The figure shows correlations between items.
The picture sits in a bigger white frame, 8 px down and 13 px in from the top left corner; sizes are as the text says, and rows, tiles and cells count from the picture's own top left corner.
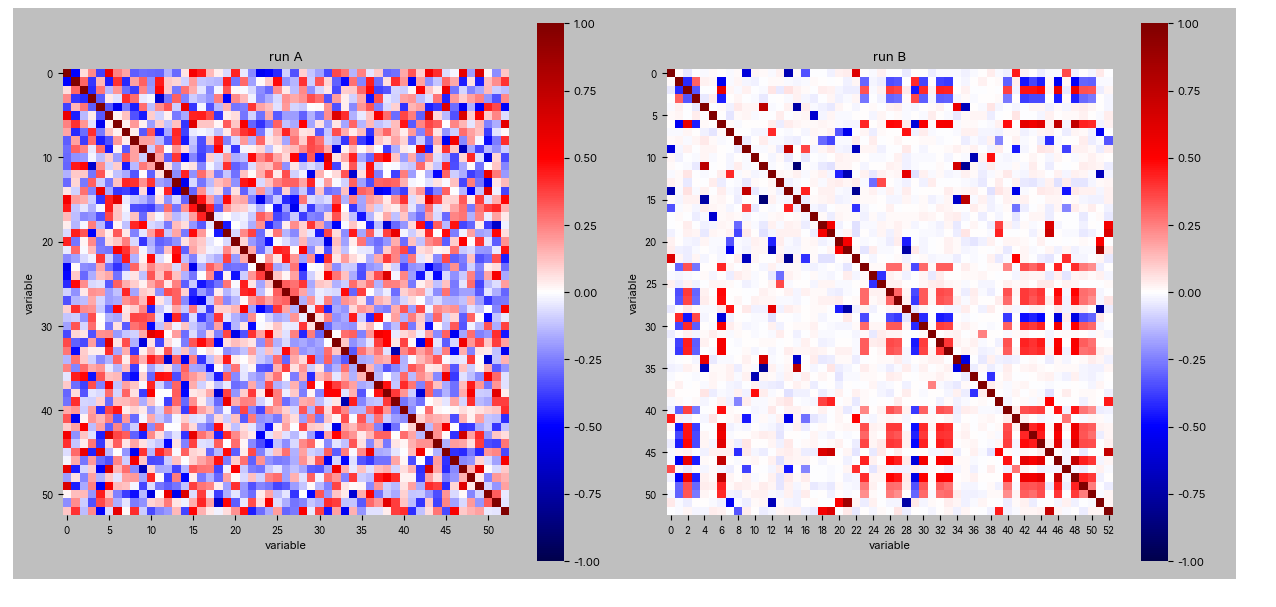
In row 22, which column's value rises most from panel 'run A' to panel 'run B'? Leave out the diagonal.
0
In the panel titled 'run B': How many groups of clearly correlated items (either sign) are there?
9
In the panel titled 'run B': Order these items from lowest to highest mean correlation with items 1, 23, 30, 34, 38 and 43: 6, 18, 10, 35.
35, 18, 10, 6
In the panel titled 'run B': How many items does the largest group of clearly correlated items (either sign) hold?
19
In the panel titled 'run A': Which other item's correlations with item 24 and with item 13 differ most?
50
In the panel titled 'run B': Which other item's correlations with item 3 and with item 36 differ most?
10
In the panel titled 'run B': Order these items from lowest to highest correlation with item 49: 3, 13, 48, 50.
3, 13, 50, 48
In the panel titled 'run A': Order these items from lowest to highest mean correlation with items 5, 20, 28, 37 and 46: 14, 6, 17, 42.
14, 42, 17, 6
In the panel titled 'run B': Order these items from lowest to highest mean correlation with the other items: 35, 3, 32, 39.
3, 35, 39, 32
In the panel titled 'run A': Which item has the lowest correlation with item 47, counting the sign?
9
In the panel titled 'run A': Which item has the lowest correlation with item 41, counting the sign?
1
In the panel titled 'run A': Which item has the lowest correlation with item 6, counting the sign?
4
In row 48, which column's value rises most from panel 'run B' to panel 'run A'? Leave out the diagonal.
29
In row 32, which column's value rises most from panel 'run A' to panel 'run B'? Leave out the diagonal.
42
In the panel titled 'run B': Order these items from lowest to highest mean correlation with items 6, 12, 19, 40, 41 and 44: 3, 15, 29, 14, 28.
29, 3, 14, 15, 28
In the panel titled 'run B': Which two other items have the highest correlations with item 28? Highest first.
12, 7
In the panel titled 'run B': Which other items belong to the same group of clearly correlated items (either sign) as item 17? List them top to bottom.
5
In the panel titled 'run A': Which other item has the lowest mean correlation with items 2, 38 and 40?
18
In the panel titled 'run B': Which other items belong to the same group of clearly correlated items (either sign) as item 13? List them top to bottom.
24, 25
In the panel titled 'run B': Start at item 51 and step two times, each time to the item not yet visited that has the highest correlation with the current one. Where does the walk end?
20
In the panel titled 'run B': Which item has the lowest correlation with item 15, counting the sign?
11
